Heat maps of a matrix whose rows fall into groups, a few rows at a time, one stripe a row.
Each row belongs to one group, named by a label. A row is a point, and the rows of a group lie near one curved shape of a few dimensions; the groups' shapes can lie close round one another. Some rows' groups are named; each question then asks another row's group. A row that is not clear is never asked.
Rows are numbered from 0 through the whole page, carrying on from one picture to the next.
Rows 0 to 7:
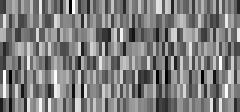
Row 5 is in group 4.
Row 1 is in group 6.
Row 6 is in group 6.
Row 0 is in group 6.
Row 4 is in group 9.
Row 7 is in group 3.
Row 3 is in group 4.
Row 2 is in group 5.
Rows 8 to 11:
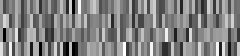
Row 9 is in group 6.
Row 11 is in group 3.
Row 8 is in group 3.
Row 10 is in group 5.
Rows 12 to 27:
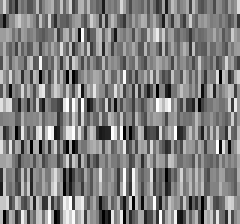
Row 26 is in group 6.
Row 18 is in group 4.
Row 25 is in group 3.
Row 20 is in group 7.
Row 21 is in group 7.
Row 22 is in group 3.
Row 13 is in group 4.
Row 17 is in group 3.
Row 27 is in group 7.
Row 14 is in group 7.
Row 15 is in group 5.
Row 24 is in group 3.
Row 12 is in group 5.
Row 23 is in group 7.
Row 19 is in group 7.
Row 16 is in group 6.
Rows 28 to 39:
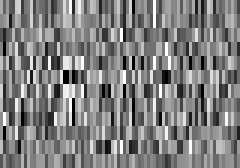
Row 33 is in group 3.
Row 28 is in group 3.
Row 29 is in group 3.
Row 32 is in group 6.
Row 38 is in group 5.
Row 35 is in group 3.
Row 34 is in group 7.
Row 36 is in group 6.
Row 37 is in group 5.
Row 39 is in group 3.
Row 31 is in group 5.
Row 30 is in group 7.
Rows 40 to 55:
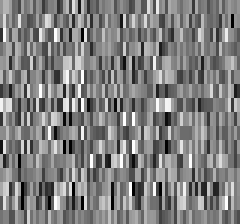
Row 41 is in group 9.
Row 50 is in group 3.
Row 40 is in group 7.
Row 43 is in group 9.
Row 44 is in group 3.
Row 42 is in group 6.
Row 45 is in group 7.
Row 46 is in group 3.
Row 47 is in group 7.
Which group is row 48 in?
3
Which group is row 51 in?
5
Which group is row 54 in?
6
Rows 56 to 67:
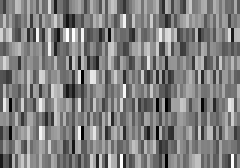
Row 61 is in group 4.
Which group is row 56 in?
4
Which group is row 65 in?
4
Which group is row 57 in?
3
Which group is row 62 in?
3
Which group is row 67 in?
7
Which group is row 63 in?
4
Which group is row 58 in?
7
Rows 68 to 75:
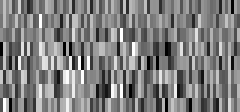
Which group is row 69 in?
6
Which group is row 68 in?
9
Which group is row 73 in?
7
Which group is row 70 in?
7
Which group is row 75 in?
4
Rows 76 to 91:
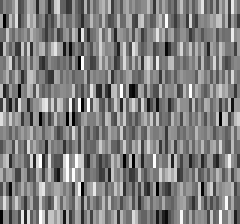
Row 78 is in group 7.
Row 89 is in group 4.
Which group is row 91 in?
3
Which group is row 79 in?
3
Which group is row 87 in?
6
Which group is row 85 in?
7
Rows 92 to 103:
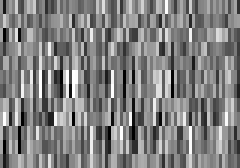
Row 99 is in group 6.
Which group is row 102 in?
5
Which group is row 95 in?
4
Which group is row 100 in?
6
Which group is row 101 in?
5
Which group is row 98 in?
6
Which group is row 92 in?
5
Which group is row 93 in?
5
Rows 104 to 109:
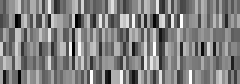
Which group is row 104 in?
4
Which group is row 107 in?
3
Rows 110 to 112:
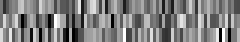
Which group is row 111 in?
6
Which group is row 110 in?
4
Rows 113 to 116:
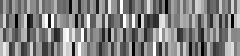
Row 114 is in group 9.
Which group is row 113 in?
7
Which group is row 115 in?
7
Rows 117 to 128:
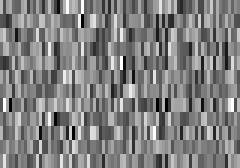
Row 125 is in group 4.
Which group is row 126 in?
3
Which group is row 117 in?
7
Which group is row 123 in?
5
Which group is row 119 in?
5
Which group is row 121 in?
7
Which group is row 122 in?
3
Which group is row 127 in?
6
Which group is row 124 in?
4
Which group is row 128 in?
5
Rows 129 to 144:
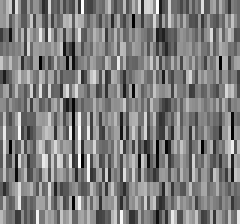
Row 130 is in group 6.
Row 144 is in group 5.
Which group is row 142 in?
4
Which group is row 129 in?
9
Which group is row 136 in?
3
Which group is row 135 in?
6
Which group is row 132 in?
3
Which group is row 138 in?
9
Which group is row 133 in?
3
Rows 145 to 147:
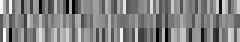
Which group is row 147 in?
4
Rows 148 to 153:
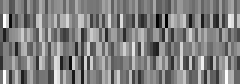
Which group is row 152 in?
6
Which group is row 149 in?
4
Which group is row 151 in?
9
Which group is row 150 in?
4
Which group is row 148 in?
3
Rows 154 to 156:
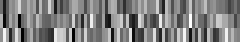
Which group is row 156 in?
6
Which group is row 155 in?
5
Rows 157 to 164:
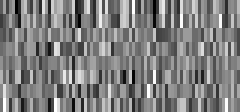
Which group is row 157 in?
9
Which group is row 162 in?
3
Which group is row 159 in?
3
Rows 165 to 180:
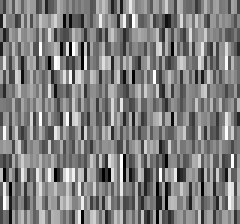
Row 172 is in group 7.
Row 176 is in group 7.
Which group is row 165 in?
5
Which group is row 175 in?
9
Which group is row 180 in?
4
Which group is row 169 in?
6
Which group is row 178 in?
4
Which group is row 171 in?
4
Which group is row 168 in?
6
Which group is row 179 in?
4
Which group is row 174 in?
6
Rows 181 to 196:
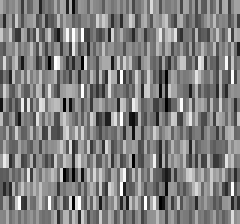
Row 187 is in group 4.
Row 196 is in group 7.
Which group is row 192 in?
6
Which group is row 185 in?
6
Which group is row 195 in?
9
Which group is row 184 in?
6
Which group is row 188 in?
3
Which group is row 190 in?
6
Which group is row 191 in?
5
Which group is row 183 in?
7
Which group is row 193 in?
3
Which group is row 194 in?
7
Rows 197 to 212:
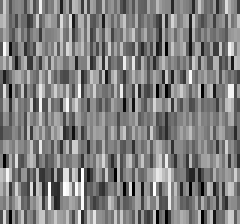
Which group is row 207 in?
6
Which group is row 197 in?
6
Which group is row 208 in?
5
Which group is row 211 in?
4
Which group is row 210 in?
6
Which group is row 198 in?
5
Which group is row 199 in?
5
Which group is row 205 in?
3
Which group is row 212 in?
4
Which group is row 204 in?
6
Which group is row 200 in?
4
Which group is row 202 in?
4
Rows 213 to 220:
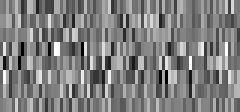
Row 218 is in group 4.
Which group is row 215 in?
6
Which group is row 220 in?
6
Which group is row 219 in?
5
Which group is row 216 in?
6
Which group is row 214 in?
9
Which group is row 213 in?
6
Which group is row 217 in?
5
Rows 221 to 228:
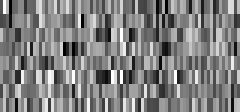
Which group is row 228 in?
9
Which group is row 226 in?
7
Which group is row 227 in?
9
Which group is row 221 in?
4
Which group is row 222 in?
4
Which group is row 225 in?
6
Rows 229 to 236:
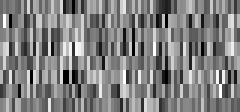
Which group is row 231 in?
6
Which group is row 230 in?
4
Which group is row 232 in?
6
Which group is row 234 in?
3
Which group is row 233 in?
5
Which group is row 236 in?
9
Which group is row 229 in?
3
